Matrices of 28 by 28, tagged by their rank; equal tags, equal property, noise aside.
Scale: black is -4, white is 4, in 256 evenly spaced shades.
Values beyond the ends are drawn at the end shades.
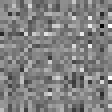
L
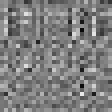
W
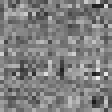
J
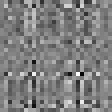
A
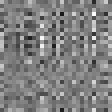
A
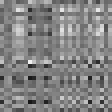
A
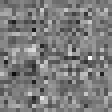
J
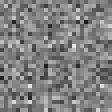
J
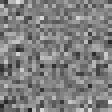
J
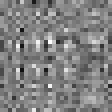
W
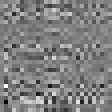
W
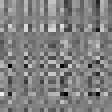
A
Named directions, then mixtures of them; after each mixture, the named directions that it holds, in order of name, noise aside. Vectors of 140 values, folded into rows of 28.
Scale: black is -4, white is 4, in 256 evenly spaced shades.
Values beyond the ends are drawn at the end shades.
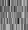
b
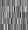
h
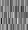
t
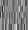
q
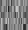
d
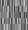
b, h, t.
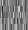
h, q.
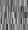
d, t.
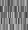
b, d, t.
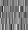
q, t.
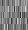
h.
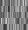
b, d, t.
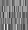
h, q.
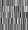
h, t.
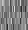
b, h, t.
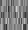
d.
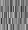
h, t.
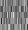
b, t.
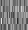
t.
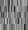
b, d.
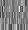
q.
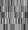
b, d, t.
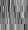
b, d, q.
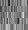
b.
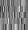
b, d, q.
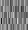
t.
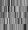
b, d.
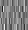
h, q, t.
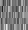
b, d, q.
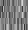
b, q.
